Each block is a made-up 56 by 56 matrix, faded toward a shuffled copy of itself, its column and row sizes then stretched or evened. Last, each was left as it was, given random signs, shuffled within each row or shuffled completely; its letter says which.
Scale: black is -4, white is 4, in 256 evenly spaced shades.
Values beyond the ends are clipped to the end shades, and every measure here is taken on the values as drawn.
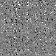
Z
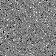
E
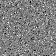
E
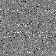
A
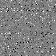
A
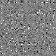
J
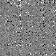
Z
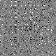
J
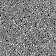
E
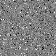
A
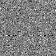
A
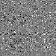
J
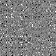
J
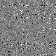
Z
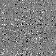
Z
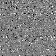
A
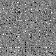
Z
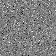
E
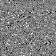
A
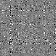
J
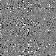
J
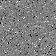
E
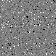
A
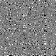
J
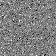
E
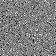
E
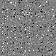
Z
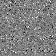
A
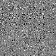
Z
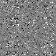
Z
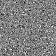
A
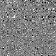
J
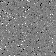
E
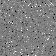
E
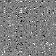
J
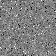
E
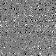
Z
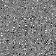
Z
